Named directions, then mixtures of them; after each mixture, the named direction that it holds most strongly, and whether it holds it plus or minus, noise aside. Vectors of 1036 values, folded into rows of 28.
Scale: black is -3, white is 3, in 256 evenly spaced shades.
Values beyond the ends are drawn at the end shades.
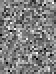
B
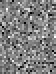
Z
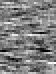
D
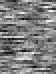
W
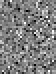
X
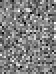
Z, plus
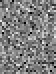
Z, plus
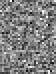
Z, plus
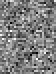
B, minus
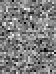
Z, plus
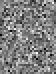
B, plus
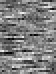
W, plus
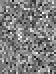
B, plus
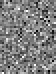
X, minus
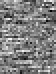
W, minus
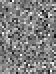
Z, minus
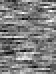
W, plus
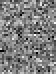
B, minus
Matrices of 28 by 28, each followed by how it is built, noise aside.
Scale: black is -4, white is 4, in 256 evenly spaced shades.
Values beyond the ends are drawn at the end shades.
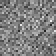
Hankel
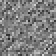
Hankel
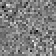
block diagonal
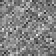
Hankel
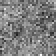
smooth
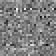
uneven rows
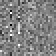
uneven columns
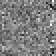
uneven columns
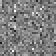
uneven columns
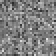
blocks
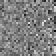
uneven columns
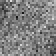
smooth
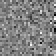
uneven columns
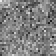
smooth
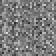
repeating rows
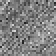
Hankel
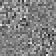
block diagonal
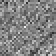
Hankel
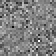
block diagonal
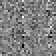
uneven columns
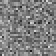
blocks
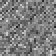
Hankel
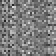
repeating rows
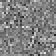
block diagonal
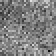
smooth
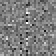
uneven columns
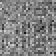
blocks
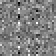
uneven columns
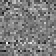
uneven rows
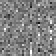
uneven columns
